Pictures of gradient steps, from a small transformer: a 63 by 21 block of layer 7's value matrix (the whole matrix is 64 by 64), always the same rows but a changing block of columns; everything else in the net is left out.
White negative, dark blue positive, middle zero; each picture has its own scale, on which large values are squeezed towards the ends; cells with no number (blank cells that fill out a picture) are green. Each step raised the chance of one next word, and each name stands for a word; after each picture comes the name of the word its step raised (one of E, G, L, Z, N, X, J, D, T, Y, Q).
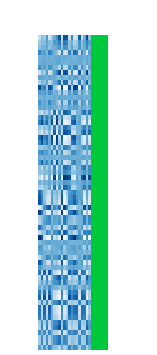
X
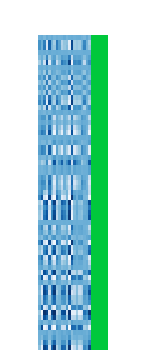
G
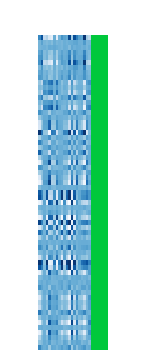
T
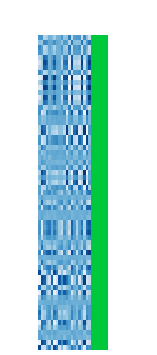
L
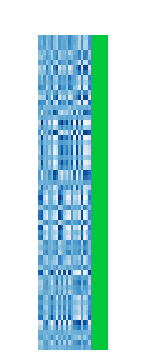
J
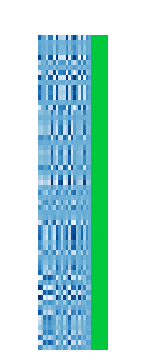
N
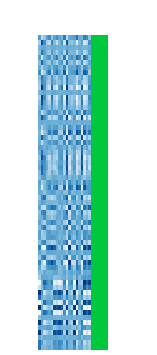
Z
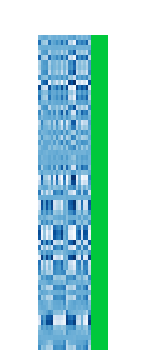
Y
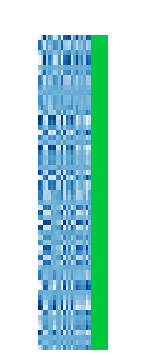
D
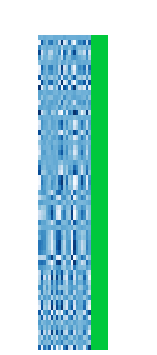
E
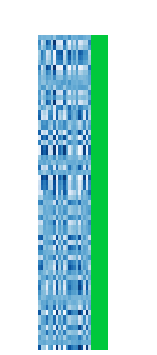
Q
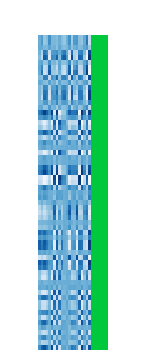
E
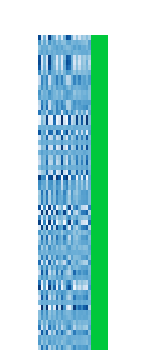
D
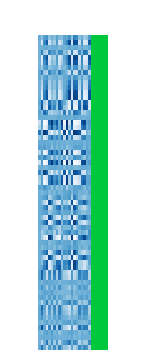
T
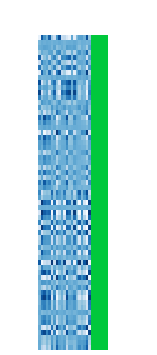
X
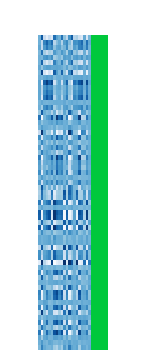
Z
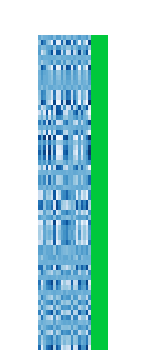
Q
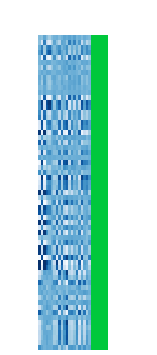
T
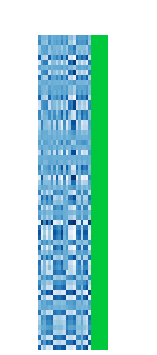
N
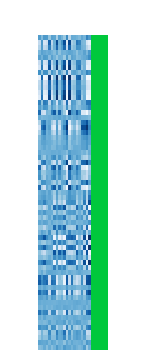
L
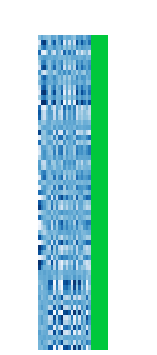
Q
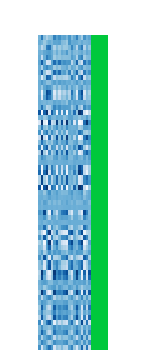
E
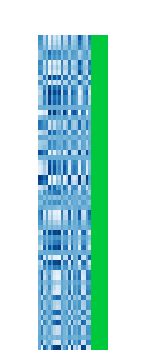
E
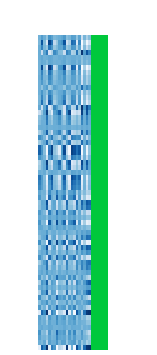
Q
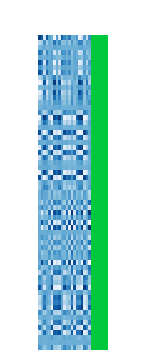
D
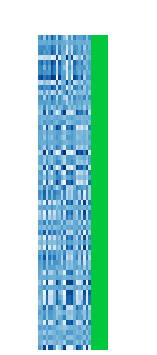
L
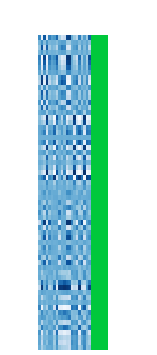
D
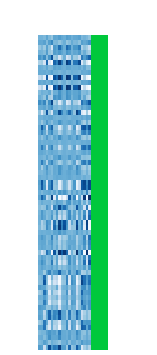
L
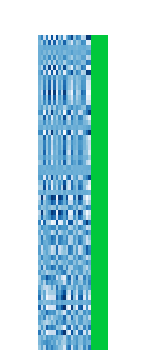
X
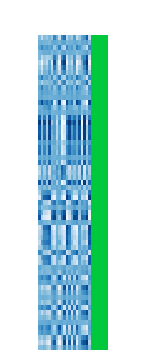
G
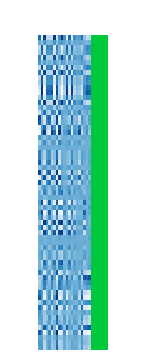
X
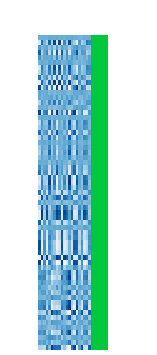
E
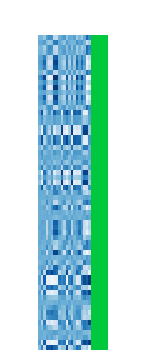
L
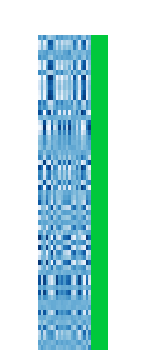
L
